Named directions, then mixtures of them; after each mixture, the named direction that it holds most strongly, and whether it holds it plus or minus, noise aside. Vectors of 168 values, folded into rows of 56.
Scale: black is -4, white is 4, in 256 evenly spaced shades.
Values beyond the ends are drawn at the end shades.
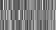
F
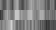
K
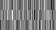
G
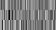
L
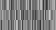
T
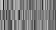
F, minus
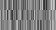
G, minus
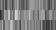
K, plus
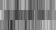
K, minus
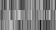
K, plus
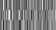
F, plus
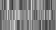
K, plus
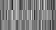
G, plus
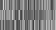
G, plus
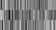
L, plus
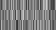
T, minus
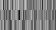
F, minus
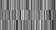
T, minus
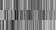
K, minus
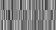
L, plus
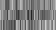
K, minus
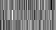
G, plus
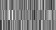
G, plus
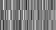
F, plus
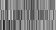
L, minus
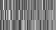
F, plus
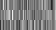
G, plus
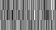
G, minus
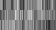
K, plus
